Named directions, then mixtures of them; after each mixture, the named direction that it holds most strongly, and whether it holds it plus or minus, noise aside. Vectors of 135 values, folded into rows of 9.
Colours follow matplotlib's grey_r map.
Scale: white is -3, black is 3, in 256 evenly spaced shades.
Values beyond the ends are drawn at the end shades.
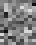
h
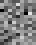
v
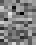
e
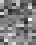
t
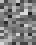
v, minus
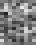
h, plus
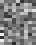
e, minus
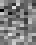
t, plus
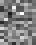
e, minus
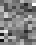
h, minus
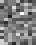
e, minus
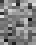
t, minus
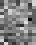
t, minus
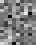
v, minus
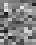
h, plus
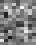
h, plus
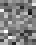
h, minus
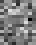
t, minus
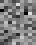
v, plus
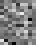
t, minus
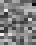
h, plus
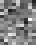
t, plus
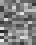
e, minus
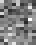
t, plus
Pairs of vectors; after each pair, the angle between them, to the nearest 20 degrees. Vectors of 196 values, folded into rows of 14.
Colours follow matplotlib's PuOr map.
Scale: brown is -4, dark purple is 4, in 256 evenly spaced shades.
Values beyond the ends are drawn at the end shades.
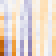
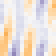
100 degrees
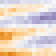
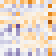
120 degrees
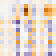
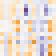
140 degrees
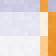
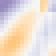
80 degrees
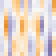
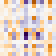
120 degrees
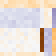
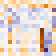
40 degrees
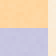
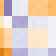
100 degrees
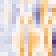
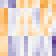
60 degrees
